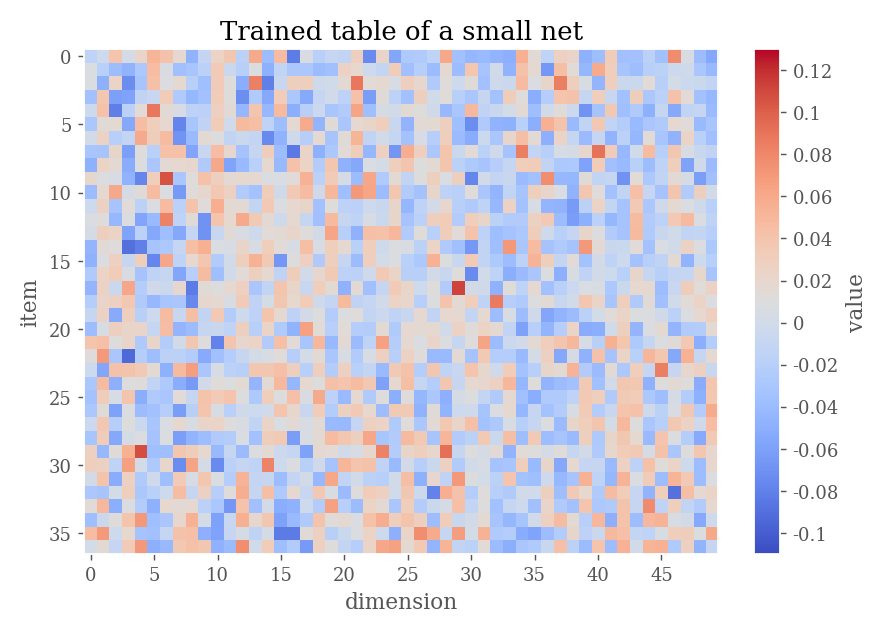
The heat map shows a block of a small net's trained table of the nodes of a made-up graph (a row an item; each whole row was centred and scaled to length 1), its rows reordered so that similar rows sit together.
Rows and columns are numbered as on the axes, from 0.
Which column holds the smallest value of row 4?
2
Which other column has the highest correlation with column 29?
49
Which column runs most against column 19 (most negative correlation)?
38
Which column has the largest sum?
1
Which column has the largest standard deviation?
3
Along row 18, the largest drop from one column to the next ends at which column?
33
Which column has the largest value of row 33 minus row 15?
44
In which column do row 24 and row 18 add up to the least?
8
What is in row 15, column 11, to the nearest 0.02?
0
